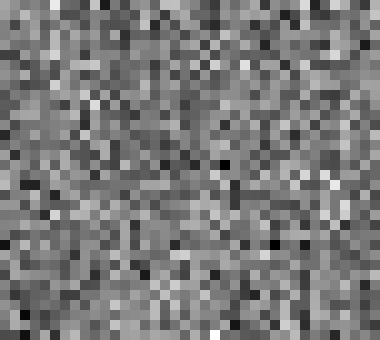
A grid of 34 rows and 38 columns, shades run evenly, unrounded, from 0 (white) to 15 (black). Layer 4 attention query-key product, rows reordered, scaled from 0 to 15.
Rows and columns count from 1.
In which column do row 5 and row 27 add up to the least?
20
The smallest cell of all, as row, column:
34, 22
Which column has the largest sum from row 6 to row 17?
19
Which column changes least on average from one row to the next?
13
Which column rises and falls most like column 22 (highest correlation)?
11
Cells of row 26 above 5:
34
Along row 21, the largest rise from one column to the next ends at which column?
36
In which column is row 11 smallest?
10
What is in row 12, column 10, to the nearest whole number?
6
